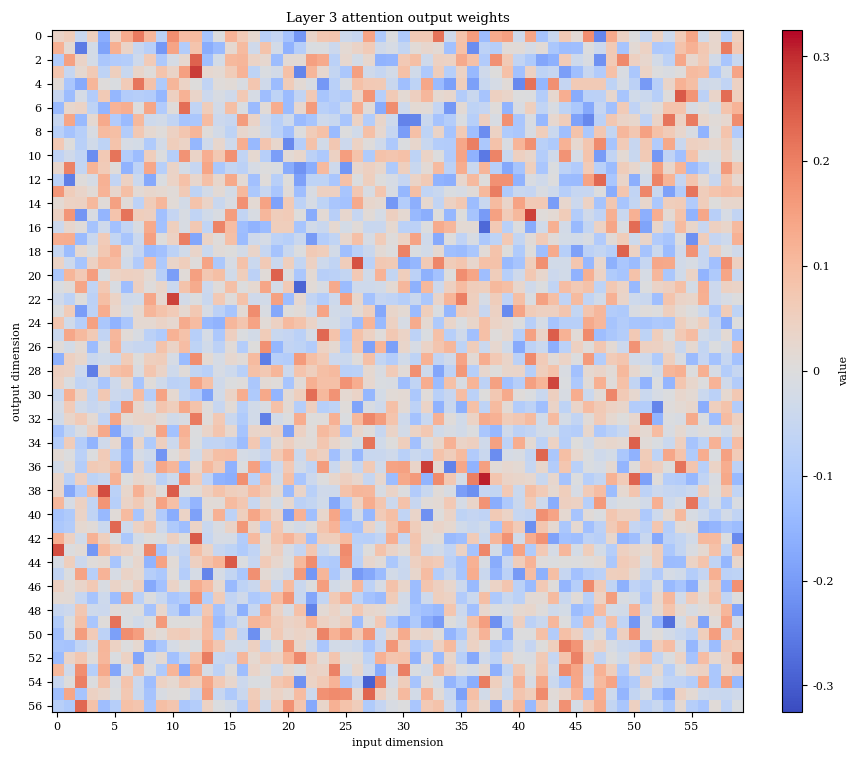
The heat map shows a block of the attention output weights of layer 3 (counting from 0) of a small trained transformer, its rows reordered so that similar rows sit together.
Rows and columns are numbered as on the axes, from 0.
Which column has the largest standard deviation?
37
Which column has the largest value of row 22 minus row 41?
10
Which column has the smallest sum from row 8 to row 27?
21
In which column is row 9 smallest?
20
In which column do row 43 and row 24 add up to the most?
0
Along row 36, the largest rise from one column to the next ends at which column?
35
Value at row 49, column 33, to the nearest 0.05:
-0.2
